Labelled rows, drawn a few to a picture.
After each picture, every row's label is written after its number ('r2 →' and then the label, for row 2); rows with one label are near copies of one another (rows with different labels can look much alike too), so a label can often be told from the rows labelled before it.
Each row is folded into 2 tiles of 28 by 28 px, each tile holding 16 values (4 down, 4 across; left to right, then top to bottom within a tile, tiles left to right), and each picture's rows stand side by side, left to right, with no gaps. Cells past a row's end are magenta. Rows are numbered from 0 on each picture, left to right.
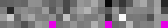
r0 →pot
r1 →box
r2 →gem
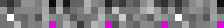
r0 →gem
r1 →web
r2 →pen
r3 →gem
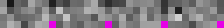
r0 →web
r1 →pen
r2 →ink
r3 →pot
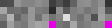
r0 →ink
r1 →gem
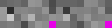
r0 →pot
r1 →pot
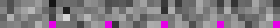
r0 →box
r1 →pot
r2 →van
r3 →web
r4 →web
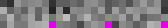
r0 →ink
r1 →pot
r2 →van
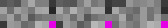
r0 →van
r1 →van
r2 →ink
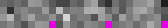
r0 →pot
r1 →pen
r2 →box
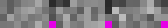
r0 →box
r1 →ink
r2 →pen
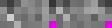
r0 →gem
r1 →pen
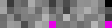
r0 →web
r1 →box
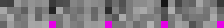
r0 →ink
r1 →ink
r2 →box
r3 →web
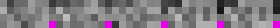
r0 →web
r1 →pen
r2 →van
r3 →ink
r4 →ink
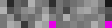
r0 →web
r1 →box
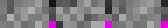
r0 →box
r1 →van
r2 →box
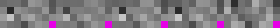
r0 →pot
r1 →pot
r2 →pot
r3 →pot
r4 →web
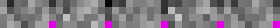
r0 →web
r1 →box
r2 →ink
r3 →pen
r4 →web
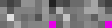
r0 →gem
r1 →pen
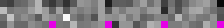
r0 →pen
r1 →gem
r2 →van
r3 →box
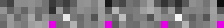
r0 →ink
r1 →gem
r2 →pen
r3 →gem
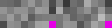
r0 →van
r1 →web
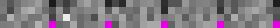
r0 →box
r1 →gem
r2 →ink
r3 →ink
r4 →box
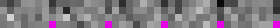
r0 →gem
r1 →pot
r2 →web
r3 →box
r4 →ink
